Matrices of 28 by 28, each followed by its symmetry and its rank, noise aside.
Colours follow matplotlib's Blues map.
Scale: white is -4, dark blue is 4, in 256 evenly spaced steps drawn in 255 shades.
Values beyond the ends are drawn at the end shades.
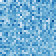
no symmetry, rank eight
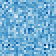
symmetric, rank six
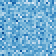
antisymmetric, rank six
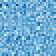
antisymmetric, rank eight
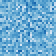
no symmetry, rank seven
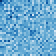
symmetric, rank six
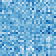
antisymmetric, rank six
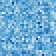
antisymmetric, rank eight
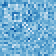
symmetric, rank seven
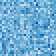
no symmetry, rank eight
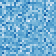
no symmetry, rank seven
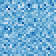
symmetric, rank six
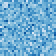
symmetric, rank seven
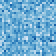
antisymmetric, rank eight
